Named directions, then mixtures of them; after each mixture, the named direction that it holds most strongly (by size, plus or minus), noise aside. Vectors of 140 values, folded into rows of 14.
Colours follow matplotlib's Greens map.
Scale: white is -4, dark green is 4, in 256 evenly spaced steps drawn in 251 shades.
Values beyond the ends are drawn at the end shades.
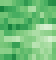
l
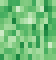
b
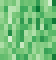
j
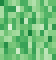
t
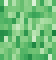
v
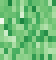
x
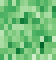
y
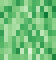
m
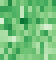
x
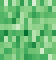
v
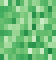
v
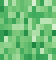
v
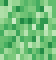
b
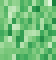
j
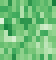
x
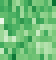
x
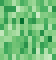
t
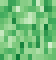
b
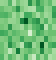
y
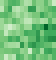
l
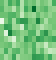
x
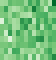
j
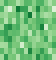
m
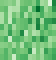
j
